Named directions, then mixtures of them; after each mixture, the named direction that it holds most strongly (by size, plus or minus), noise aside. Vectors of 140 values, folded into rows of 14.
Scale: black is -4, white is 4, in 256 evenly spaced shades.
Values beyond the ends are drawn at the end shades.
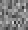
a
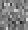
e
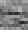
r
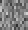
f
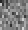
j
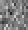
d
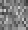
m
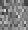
m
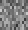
f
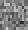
e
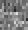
r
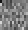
j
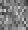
m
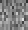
f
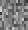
f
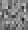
a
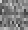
f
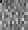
j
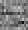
r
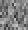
d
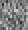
e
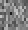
m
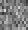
m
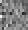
m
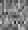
a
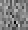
a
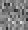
e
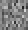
a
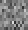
a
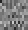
a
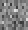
e
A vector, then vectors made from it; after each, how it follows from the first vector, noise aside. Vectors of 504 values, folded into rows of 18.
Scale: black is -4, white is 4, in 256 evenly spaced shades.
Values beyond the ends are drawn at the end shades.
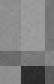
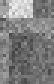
reversed, negated.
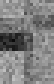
wrapped around.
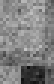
copied.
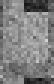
wrapped around.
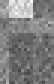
reversed, negated.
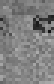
wrapped around, partly zeroed.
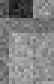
reversed.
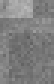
reversed, negated, shrunk.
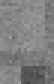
shrunk.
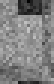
wrapped around.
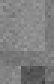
shrunk.
